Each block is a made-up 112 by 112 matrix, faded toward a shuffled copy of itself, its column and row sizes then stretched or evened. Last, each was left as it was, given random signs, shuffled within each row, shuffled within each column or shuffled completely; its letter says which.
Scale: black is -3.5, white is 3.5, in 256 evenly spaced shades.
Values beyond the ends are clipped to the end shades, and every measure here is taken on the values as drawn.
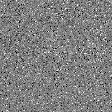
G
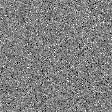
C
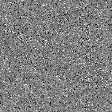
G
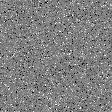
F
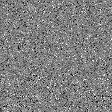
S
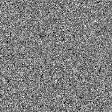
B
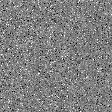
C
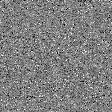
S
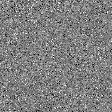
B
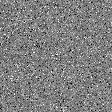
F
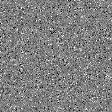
G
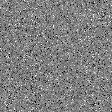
C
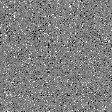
B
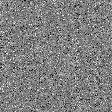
C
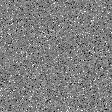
F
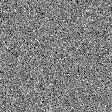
F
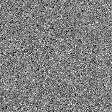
S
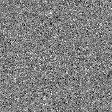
B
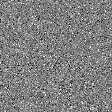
B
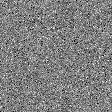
F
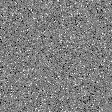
F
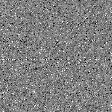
B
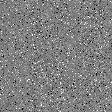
C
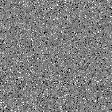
G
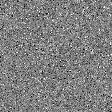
S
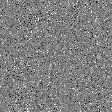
C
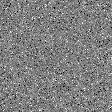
F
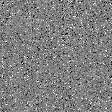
C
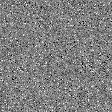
S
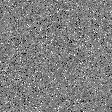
F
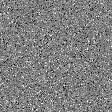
F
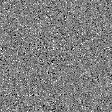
G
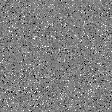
B
